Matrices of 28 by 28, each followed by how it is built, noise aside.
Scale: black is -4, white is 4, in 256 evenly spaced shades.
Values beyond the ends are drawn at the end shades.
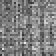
blocks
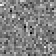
banded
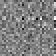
low rank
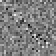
banded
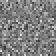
repeating columns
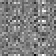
low rank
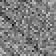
Toeplitz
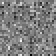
low rank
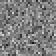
noise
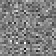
low rank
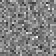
noise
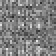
blocks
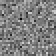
noise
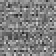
blocks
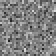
noise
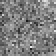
smooth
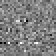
uneven rows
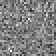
noise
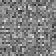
blocks
